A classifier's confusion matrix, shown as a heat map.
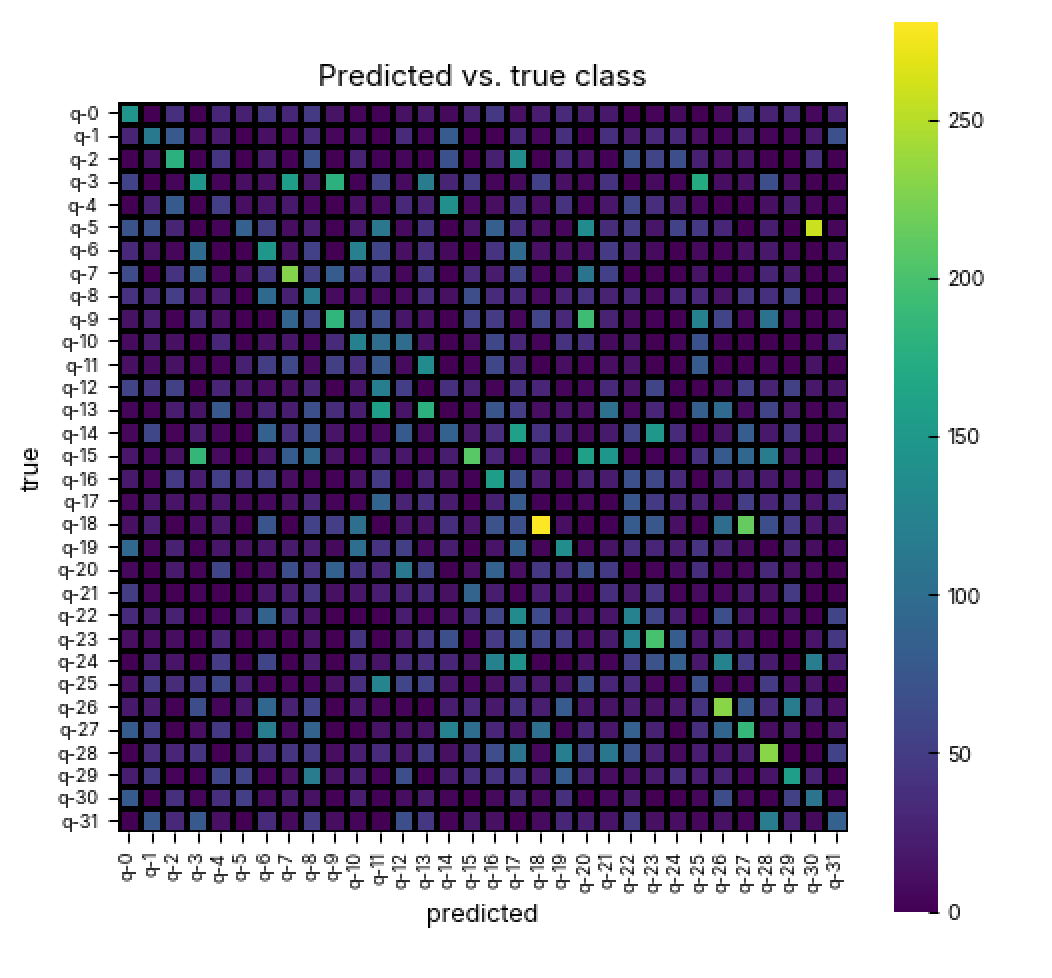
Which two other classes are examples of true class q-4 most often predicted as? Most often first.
q-14, q-2
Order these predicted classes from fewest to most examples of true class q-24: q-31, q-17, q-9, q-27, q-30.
q-9, q-31, q-27, q-30, q-17
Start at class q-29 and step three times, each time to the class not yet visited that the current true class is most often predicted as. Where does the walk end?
q-10
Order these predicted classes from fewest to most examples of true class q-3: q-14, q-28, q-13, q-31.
q-31, q-14, q-28, q-13
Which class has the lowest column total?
q-5
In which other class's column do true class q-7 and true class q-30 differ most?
q-20
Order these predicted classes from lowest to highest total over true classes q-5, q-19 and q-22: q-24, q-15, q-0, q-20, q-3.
q-3, q-15, q-24, q-20, q-0
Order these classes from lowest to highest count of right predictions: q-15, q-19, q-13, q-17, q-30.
q-17, q-30, q-19, q-13, q-15
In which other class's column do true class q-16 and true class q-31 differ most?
q-28
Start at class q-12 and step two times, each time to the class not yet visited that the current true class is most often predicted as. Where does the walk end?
q-13
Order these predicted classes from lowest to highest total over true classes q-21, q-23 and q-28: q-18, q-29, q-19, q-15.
q-29, q-18, q-15, q-19
